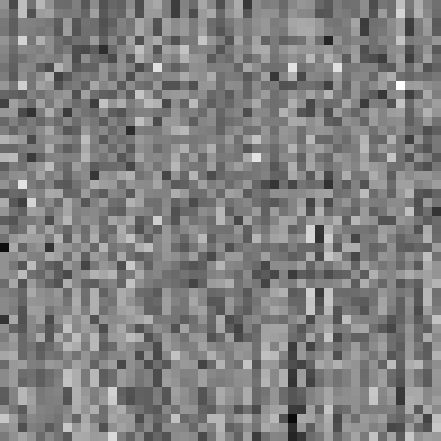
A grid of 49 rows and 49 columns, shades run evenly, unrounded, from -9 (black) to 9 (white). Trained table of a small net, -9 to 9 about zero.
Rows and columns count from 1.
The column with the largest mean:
37
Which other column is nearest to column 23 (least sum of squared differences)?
19
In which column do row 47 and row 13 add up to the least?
33
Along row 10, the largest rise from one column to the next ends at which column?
45
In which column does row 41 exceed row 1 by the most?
28
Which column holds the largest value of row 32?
15
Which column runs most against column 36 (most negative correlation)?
11
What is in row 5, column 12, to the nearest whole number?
-2
